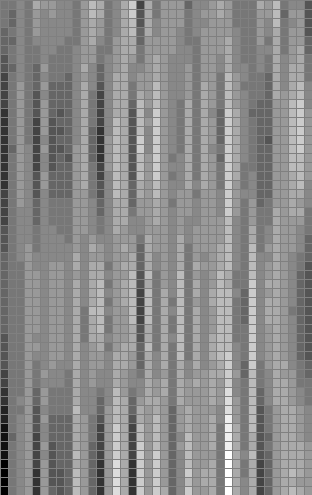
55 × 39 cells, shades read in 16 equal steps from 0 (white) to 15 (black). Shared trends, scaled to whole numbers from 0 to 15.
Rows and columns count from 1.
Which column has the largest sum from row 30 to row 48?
1
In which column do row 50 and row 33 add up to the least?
29
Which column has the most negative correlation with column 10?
22
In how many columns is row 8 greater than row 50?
16
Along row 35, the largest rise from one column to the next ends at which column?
18
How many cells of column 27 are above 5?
38
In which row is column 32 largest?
13
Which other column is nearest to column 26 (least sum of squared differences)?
11
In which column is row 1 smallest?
17
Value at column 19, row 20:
6
